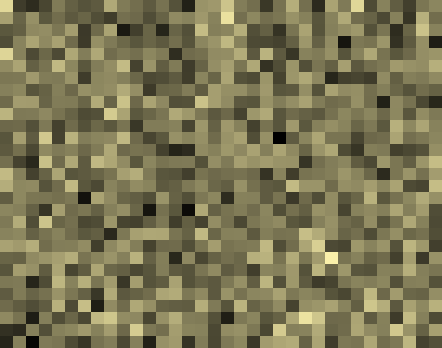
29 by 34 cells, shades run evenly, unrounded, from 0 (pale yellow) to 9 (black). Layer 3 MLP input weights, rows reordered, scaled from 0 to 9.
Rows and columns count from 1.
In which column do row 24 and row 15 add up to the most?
3
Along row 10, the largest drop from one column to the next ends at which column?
9
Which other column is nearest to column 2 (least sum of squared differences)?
17
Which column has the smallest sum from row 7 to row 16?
10
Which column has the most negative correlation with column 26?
14
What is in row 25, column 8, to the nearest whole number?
7
